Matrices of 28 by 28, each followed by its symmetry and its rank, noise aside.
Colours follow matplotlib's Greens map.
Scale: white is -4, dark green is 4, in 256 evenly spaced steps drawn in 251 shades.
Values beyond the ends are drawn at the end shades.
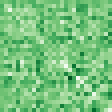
symmetric, rank six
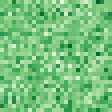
no symmetry, rank eight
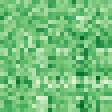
antisymmetric, rank four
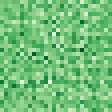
antisymmetric, rank six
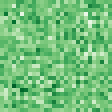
antisymmetric, rank eight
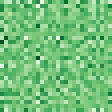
antisymmetric, rank four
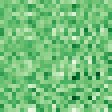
no symmetry, rank four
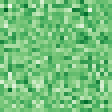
antisymmetric, rank six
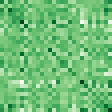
symmetric, rank four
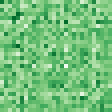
symmetric, rank six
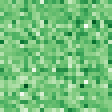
antisymmetric, rank six
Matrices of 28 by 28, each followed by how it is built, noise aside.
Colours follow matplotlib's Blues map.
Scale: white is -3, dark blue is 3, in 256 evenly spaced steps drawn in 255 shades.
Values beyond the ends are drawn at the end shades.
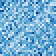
Hankel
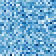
blocks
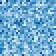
repeating columns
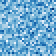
noise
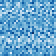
repeating columns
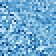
lower triangular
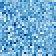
lower triangular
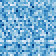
repeating columns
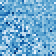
lower triangular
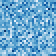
repeating columns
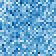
Hankel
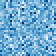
uneven columns
